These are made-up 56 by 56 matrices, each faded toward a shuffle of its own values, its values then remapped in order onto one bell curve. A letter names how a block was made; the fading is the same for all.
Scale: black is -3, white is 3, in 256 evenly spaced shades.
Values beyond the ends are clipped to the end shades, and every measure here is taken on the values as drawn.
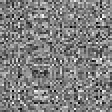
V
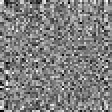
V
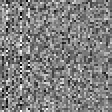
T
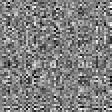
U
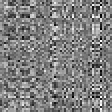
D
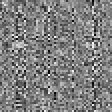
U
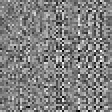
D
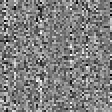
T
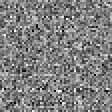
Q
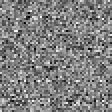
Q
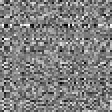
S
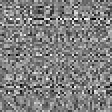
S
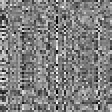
D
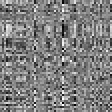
D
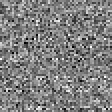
Q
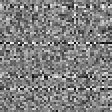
S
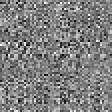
V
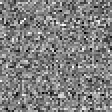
Q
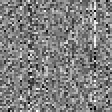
T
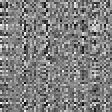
D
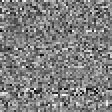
Q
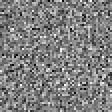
Q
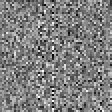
T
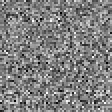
Q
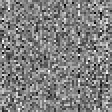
T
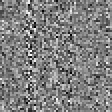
T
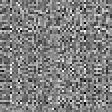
U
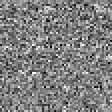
Q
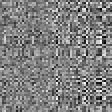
D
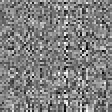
U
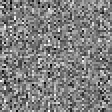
T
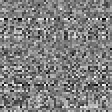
S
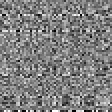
S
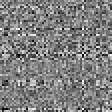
S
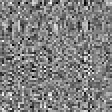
V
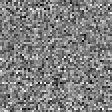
Q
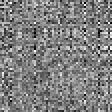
U
